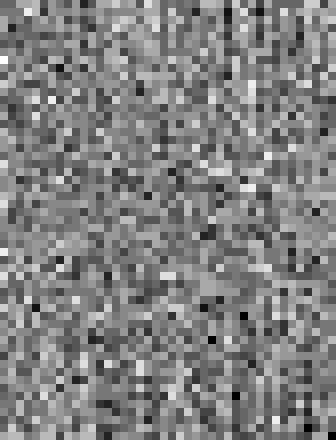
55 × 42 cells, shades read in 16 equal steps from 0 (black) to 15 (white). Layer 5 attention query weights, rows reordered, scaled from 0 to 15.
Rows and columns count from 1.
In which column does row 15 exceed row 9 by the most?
8
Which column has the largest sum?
1
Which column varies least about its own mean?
17
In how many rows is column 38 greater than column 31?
26
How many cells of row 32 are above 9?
6
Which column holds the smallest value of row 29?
27
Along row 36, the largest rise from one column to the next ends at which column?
35
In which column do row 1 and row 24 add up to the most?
32
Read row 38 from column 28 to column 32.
2 8 6 6 7
